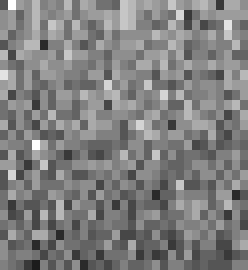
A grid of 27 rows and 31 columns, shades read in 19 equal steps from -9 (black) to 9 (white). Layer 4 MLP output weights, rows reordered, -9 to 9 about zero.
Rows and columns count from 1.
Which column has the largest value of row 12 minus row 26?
20
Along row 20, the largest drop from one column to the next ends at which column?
30
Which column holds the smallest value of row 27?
5
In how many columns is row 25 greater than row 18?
10
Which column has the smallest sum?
28
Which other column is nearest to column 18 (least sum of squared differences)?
27
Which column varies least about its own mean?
3
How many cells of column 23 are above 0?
16
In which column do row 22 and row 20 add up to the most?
8
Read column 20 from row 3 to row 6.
-2 4 0 2
